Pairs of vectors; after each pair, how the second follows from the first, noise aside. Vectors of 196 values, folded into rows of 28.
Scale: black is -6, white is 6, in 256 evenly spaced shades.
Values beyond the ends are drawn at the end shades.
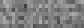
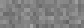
wrapped around, negated, shrunk.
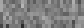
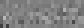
partly zeroed.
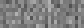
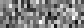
wrapped around, scaled up.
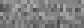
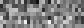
reversed, scaled up.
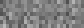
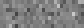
reversed, partly zeroed.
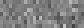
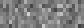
shuffled.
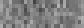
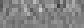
negated, partly zeroed.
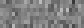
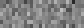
sign-scrambled.
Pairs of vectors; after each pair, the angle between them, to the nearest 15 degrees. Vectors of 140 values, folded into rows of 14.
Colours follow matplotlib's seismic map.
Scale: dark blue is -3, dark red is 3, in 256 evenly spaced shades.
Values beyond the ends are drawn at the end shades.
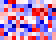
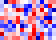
45 degrees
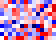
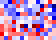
150 degrees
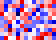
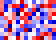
15 degrees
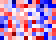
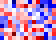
15 degrees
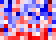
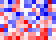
30 degrees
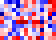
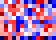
120 degrees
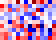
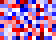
120 degrees
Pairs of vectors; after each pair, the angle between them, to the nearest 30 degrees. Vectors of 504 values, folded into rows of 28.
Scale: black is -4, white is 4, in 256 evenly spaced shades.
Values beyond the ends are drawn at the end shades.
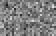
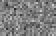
30 degrees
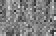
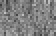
120 degrees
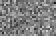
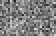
150 degrees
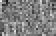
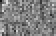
150 degrees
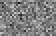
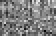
90 degrees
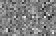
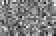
60 degrees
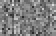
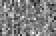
150 degrees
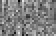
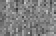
90 degrees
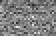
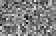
90 degrees
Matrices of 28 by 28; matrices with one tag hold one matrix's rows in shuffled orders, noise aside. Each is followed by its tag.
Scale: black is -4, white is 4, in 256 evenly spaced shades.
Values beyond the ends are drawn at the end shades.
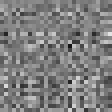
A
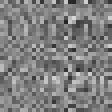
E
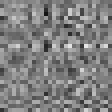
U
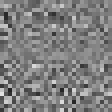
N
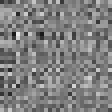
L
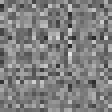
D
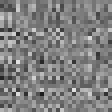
L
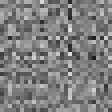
D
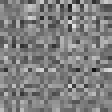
A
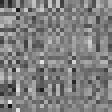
L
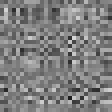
A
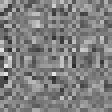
N
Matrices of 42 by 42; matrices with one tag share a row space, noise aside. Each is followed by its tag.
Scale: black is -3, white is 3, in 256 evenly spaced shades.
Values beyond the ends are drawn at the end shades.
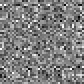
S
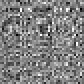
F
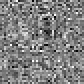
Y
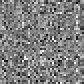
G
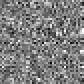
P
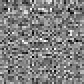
Y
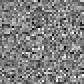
P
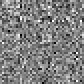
F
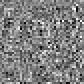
F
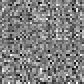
F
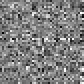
P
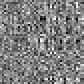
G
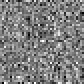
G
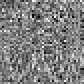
P
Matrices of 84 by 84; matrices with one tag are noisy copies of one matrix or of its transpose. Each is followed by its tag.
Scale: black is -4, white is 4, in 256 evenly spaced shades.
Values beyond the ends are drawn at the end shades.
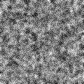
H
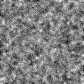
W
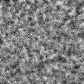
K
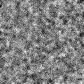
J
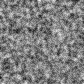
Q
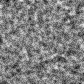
K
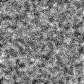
J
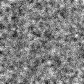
H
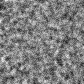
K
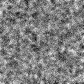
H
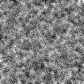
W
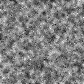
W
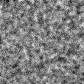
K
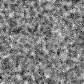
Q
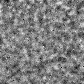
K
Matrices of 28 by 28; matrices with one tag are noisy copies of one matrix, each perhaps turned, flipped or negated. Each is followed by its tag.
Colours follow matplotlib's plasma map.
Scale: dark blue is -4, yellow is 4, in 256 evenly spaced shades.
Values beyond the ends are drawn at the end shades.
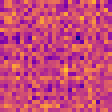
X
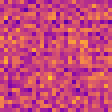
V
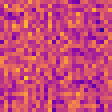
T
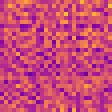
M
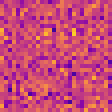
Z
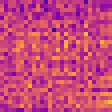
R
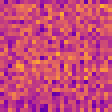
R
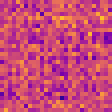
X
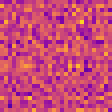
Z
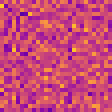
Z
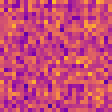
T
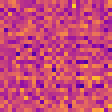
M
